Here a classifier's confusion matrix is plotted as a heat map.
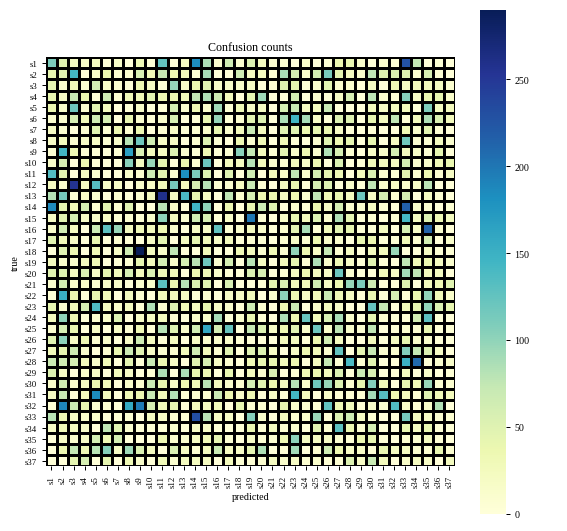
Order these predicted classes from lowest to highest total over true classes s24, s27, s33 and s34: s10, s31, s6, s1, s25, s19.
s31, s10, s6, s1, s25, s19
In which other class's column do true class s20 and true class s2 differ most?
s3
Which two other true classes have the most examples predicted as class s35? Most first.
s16, s24
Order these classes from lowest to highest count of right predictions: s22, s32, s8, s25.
s8, s22, s25, s32
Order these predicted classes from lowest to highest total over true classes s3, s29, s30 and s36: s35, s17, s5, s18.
s18, s17, s35, s5
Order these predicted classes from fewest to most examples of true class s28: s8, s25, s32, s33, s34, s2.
s32, s25, s8, s2, s33, s34
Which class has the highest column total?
s33
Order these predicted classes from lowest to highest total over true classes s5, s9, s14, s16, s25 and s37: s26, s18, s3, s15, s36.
s36, s18, s26, s3, s15
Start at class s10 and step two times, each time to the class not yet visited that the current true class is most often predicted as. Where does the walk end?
s19
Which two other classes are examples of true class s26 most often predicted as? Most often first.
s2, s9
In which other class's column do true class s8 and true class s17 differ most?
s9
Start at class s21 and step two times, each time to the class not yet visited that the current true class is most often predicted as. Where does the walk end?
s13
